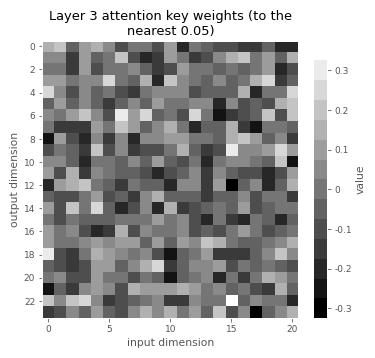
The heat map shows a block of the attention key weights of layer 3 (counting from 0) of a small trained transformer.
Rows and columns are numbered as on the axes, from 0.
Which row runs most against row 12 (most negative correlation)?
7
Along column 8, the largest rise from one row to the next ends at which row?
6
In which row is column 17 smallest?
23
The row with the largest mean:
17
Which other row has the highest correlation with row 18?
20
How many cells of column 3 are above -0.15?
19
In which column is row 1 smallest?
8
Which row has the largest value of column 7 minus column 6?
21
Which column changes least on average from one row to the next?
13
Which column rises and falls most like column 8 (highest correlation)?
12
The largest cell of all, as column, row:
15, 22
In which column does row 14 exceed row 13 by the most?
2
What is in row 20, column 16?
-0.15
